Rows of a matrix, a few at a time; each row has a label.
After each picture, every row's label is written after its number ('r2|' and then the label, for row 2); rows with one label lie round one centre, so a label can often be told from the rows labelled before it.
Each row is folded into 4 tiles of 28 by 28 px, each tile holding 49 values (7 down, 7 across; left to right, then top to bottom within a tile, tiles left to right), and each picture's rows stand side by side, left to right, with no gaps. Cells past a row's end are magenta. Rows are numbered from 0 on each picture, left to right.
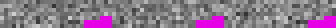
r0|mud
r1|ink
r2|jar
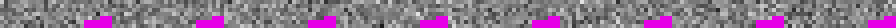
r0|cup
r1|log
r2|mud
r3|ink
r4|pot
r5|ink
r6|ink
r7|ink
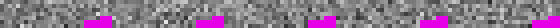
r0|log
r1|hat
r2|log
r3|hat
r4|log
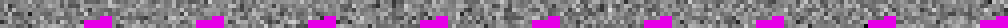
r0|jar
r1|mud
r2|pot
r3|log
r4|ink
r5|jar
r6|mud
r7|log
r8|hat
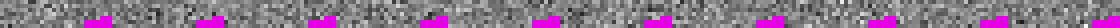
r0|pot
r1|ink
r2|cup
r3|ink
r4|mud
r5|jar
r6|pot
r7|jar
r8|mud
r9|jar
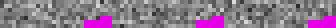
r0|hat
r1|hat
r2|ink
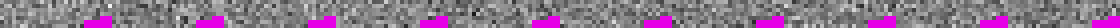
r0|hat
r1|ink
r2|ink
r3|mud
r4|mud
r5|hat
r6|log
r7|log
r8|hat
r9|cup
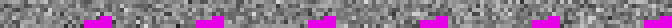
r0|log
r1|hat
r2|hat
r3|ink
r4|log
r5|log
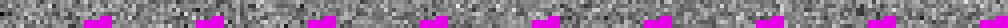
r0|hat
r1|mud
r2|pot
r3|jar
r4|hat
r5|hat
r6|hat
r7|pot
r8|hat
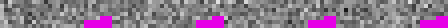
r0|ink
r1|pot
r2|cup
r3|jar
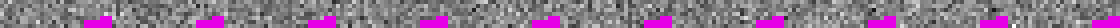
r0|log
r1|ink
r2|log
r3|mud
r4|ink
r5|pot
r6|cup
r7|jar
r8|mud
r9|pot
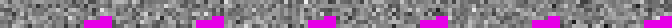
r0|log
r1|log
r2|log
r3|cup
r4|log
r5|jar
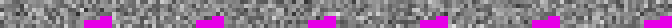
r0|cup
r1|ink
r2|mud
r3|cup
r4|pot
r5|pot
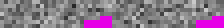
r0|jar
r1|ink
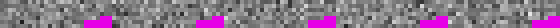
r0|jar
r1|log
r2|mud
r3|pot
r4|mud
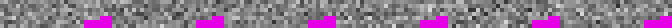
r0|log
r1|jar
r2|jar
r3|hat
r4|ink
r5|mud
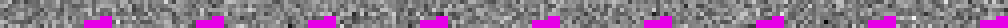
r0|ink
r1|ink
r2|log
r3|pot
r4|hat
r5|ink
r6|log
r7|log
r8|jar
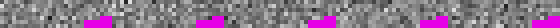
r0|hat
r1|mud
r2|jar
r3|mud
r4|pot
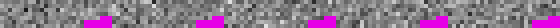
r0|ink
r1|mud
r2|pot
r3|jar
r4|jar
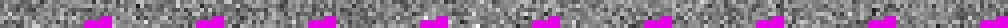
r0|jar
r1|ink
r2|pot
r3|ink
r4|ink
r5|hat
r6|log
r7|cup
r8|log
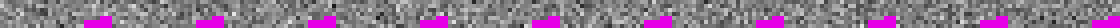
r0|mud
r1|mud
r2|pot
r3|log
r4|mud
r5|pot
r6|mud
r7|jar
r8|hat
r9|cup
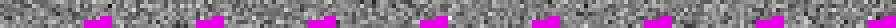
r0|cup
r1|mud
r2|ink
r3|log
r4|hat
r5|jar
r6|jar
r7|ink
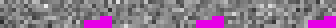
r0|jar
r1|log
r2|mud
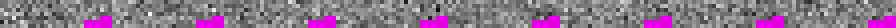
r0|log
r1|pot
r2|hat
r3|cup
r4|jar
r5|jar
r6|hat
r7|hat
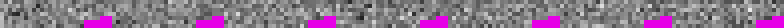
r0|ink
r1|jar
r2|log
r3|mud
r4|mud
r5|mud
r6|mud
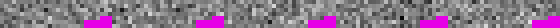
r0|cup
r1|cup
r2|hat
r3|log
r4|mud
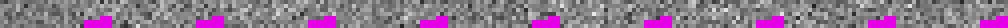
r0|hat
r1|jar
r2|mud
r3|log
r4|ink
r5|mud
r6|mud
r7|mud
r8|mud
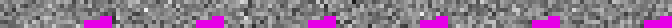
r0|jar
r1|jar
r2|cup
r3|log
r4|ink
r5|jar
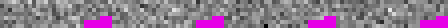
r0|jar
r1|ink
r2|log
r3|mud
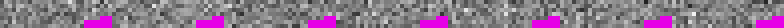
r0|hat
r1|hat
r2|mud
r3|cup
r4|mud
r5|ink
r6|mud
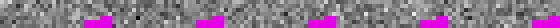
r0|log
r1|hat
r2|cup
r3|ink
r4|hat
